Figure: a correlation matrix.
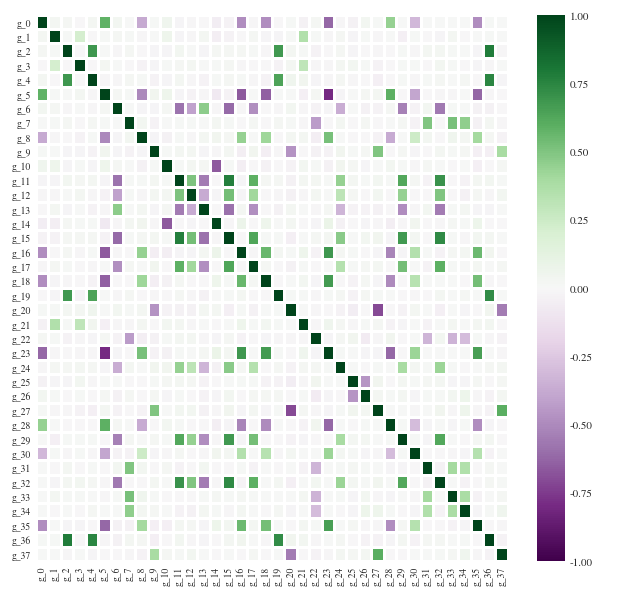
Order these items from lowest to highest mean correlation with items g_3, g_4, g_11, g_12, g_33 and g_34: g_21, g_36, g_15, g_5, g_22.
g_22, g_5, g_21, g_36, g_15
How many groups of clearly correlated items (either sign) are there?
8
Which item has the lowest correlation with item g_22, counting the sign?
g_7
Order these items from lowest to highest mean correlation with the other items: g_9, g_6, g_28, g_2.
g_6, g_28, g_9, g_2
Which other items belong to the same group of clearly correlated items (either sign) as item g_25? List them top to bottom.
g_26
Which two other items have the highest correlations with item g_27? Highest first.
g_37, g_9
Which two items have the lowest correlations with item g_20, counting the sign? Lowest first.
g_27, g_37
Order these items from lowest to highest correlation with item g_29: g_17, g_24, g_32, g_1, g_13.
g_13, g_1, g_24, g_17, g_32
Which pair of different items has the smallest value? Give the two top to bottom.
g_5, g_23
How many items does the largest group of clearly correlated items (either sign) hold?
9
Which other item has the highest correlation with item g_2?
g_36
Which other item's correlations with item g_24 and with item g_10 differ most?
g_14
